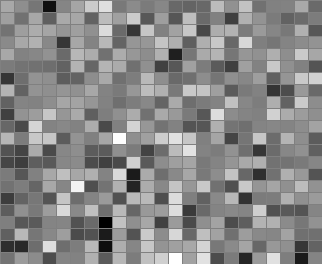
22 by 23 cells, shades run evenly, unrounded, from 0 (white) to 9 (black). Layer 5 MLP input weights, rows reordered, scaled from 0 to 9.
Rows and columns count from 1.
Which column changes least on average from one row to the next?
3
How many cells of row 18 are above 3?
18
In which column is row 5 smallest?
22
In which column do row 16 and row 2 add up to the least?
6
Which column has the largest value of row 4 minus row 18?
5
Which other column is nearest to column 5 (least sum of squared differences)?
17
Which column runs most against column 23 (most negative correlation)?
14
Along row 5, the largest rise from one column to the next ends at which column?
13
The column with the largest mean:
1
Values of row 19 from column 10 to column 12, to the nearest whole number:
4 3 7
